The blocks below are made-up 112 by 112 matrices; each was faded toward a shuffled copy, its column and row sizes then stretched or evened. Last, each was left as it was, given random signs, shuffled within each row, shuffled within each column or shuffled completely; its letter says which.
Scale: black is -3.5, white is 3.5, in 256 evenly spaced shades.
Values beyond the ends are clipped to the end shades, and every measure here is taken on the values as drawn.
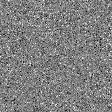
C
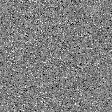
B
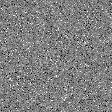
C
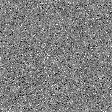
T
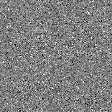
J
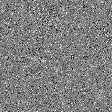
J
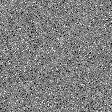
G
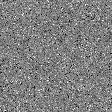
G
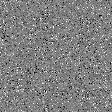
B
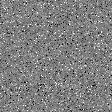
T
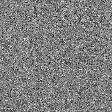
B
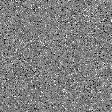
J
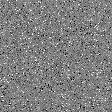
G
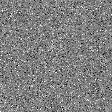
B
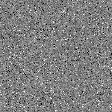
B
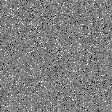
J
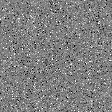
B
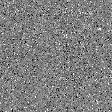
B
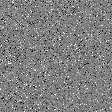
T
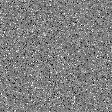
B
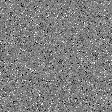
T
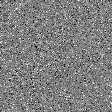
C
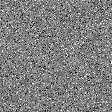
T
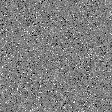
C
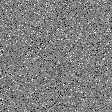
G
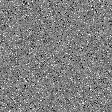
G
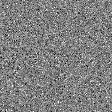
B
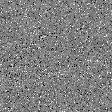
B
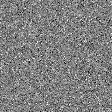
B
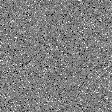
B
